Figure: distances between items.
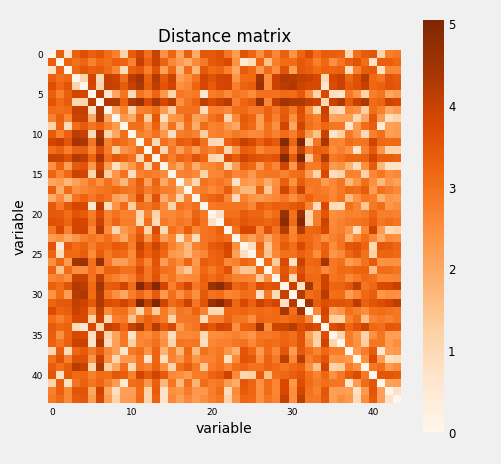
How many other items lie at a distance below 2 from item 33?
8
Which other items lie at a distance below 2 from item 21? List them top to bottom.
11, 13, 20, 32
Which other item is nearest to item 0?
2
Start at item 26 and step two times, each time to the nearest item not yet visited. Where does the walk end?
28
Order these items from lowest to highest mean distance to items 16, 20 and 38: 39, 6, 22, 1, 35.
22, 35, 39, 1, 6
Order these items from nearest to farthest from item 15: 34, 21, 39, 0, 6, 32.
39, 32, 21, 0, 34, 6
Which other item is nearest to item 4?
34
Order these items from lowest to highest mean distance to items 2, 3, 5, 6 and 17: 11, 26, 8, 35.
35, 8, 26, 11
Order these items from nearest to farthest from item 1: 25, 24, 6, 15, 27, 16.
24, 25, 27, 16, 15, 6
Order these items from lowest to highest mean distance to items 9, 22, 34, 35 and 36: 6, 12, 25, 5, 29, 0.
5, 12, 0, 25, 6, 29
